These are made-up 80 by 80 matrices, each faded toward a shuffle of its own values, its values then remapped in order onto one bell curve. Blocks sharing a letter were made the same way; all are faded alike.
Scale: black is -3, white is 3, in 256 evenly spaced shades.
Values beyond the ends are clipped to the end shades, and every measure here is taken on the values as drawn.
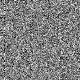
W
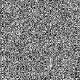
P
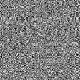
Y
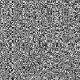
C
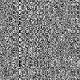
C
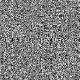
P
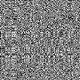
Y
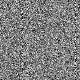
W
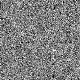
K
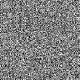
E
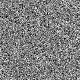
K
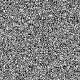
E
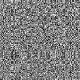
C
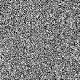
E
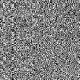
Y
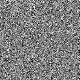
W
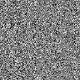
P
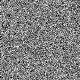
K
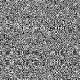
Y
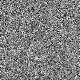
K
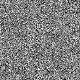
W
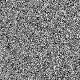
K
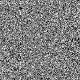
W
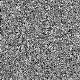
W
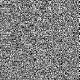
P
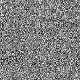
P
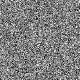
K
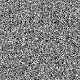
E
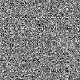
P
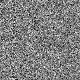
K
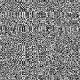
C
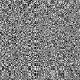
C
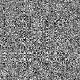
P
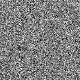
W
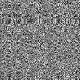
Y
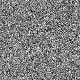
K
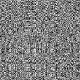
C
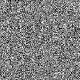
P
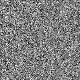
K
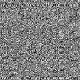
Y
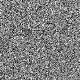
K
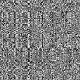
C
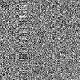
Y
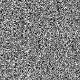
W
